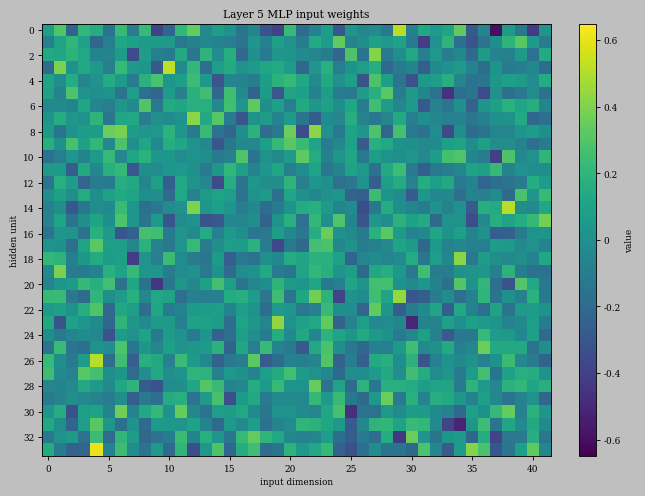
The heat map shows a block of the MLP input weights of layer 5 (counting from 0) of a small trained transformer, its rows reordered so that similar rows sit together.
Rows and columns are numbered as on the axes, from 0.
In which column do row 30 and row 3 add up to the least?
25
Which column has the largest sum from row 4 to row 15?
6
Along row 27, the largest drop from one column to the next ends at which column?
37
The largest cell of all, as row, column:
33, 4
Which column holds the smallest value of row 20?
9
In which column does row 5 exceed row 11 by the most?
2
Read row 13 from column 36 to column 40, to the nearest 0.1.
-0.1 0 -0.2 0.3 0
